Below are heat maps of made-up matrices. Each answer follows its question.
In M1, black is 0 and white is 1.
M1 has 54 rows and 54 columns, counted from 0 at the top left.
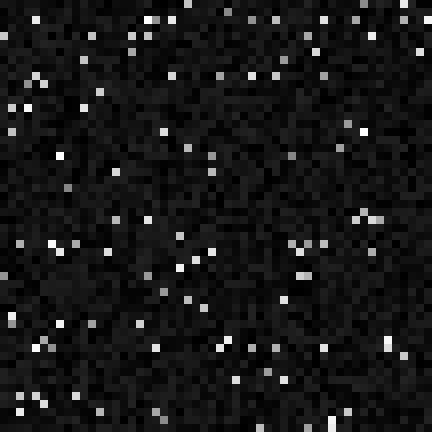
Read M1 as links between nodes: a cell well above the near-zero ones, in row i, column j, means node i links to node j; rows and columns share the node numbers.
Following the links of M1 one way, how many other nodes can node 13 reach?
5
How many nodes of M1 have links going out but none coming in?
4
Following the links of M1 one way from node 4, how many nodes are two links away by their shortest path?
9
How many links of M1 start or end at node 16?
5
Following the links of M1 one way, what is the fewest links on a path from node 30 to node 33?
4
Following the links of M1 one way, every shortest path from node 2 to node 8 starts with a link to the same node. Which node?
node 18
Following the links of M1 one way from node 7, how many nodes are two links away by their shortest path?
2
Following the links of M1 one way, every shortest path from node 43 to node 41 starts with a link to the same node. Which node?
node 6
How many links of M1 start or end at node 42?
4
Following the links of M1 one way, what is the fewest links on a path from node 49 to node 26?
3
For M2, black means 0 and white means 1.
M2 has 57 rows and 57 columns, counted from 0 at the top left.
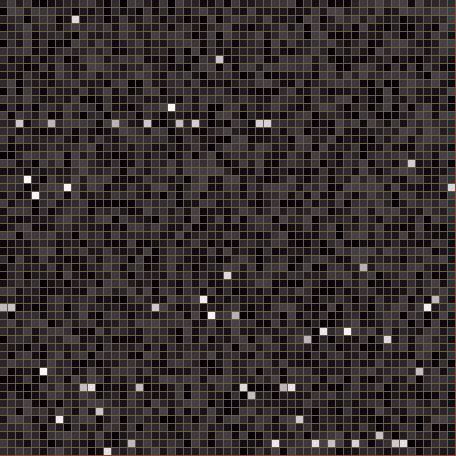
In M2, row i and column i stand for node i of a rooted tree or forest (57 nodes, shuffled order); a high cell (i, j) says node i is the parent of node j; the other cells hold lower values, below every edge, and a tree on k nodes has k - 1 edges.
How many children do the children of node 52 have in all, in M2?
3
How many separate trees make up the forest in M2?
6
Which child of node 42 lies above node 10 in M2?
48
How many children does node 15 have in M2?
8
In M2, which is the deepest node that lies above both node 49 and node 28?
55
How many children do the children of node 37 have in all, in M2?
1
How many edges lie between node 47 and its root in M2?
4
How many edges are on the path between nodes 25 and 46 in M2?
3
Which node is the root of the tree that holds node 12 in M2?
20
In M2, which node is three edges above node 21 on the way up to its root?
23
